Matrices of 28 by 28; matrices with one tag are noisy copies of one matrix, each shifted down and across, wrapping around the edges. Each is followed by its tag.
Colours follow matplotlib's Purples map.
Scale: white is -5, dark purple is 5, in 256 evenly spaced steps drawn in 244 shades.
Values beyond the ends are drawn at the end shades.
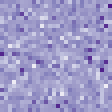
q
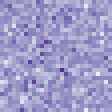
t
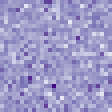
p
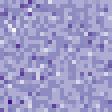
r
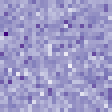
q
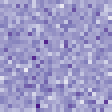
q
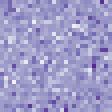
q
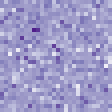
t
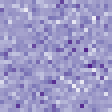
r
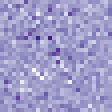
r
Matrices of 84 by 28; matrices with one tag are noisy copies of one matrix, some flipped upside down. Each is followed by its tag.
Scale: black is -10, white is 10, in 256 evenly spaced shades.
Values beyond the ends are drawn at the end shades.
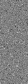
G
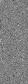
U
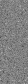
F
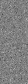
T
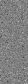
F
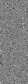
U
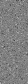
G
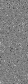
U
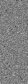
G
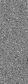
G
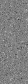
T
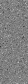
F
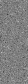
F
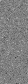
G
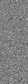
T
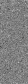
F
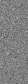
G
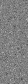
T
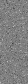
U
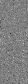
U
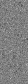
T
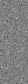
G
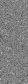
F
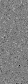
G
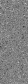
F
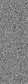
T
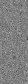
T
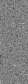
U
